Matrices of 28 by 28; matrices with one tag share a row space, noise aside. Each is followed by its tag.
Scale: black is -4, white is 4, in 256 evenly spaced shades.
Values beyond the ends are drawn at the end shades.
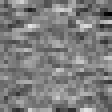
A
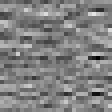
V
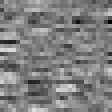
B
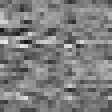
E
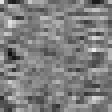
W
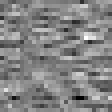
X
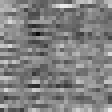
B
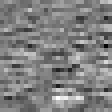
A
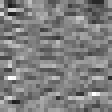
W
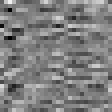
W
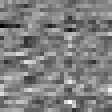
E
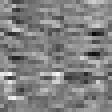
W
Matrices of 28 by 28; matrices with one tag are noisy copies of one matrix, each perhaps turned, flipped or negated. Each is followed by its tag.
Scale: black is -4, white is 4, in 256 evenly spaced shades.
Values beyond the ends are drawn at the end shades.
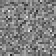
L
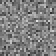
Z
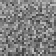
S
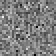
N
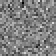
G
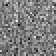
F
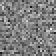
Z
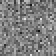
Z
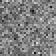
S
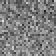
S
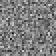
L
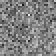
G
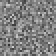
L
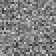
Z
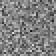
L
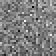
F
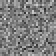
G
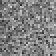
F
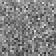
S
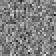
N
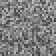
S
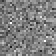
S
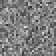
G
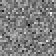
G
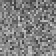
F
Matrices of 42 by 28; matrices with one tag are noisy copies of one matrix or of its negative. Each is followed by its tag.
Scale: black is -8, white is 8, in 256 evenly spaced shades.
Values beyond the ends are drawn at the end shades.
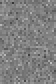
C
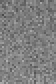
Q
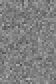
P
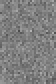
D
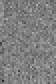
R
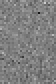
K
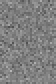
P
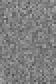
R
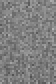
R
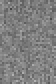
R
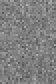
K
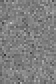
C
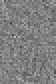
C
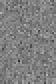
D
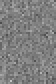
D
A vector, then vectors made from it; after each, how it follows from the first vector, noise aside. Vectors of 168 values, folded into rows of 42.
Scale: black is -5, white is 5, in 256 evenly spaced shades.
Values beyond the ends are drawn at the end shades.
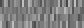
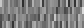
negated.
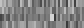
sign-scrambled.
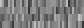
negated.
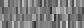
copied.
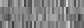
sign-scrambled.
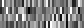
wrapped around, scaled up.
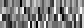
wrapped around, scaled up.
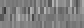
reversed, partly zeroed.
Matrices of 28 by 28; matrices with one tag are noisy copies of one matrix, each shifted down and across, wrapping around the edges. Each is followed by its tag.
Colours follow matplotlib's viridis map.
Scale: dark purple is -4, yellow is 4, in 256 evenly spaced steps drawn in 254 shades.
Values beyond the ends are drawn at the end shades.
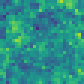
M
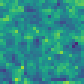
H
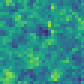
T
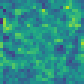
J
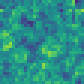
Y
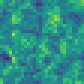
T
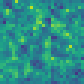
J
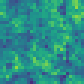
M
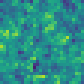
Y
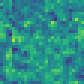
J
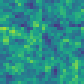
H
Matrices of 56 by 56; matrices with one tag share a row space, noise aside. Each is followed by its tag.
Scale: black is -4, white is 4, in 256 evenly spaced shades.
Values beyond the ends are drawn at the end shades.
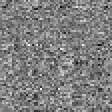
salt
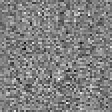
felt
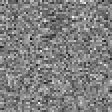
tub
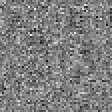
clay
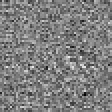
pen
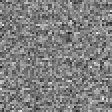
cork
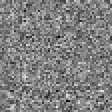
felt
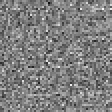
clay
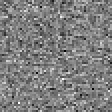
salt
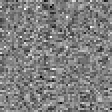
tub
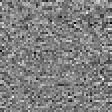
cork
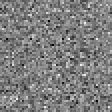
pen
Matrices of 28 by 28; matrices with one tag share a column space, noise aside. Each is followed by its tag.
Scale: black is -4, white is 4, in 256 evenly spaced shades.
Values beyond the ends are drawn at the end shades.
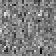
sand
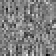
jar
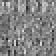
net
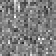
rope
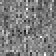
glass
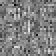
sand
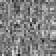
jar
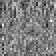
rope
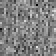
sand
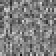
glass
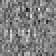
glass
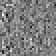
sand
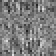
net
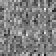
glass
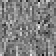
jar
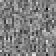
glass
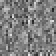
glass
